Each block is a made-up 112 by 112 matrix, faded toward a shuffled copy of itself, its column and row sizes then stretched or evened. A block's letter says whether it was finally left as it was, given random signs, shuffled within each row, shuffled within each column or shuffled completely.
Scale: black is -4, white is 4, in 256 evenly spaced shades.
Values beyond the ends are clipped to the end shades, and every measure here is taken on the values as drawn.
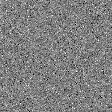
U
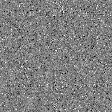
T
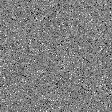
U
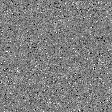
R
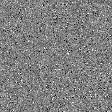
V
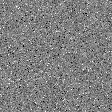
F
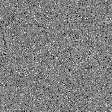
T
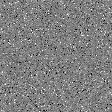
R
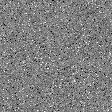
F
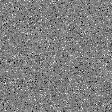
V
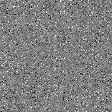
T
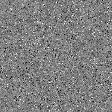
U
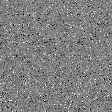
R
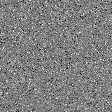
F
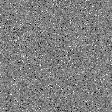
T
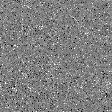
T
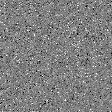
T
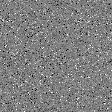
R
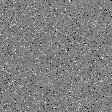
F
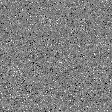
R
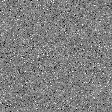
R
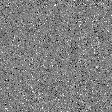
V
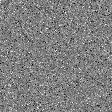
F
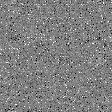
T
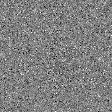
V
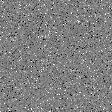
R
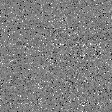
T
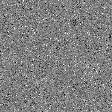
U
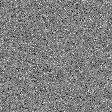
F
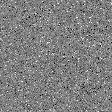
U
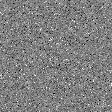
R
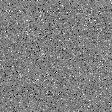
R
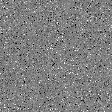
V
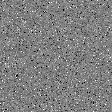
U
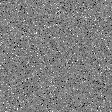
F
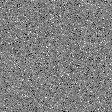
F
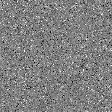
V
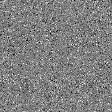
V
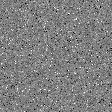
F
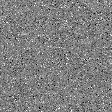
R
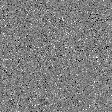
V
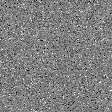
R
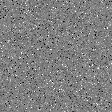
F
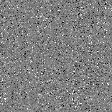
T
